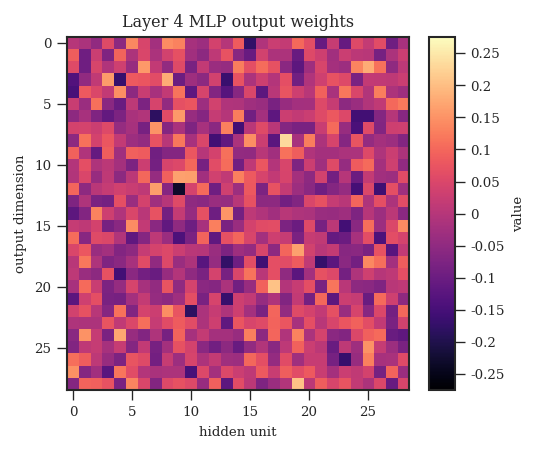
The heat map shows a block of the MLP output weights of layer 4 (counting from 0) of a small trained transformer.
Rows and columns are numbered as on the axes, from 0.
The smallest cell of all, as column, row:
9, 12
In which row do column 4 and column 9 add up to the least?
3
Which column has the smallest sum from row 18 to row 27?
13
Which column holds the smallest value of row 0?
15
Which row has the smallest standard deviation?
23
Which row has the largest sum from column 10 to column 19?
11
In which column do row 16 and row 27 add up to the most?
0
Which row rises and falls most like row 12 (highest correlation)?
16
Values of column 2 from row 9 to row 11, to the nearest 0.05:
-0.1 0 -0.05
